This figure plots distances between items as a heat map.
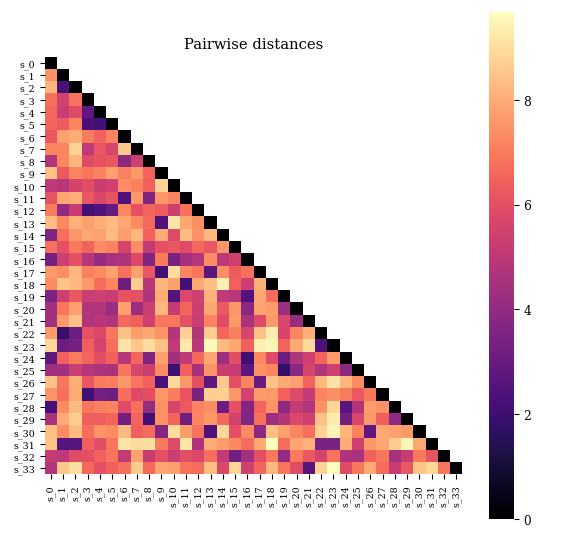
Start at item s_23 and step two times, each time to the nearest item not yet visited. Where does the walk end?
s_1
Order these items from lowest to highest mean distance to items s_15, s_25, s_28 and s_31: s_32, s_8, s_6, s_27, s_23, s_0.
s_32, s_0, s_8, s_23, s_6, s_27
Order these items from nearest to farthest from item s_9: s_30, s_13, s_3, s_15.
s_13, s_30, s_15, s_3
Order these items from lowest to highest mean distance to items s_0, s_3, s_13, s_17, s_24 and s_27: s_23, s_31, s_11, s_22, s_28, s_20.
s_28, s_20, s_11, s_22, s_31, s_23
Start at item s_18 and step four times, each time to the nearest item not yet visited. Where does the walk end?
s_8
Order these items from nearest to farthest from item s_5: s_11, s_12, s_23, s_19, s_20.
s_12, s_20, s_19, s_11, s_23
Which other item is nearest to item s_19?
s_25
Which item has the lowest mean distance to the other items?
s_16
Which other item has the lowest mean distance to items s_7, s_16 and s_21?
s_20
